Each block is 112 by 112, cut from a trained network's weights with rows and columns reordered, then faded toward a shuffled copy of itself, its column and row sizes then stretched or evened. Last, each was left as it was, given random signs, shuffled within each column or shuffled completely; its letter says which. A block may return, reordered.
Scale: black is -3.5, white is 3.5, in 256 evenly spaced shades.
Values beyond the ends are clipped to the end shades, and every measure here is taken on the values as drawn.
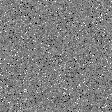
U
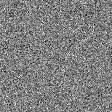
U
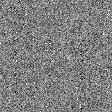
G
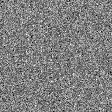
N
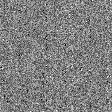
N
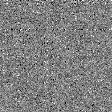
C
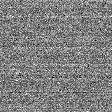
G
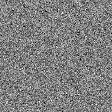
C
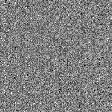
G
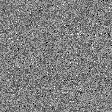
C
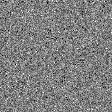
C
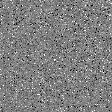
C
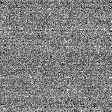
G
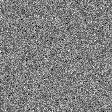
N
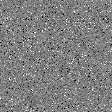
C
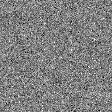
C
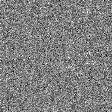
N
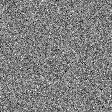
U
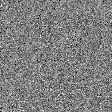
C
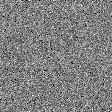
U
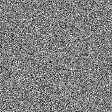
C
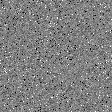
U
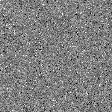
N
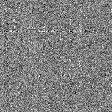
G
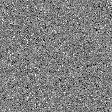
N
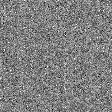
N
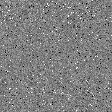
C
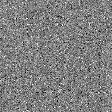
C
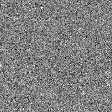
C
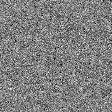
C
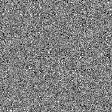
G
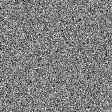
U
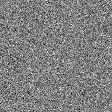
N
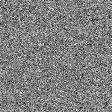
C
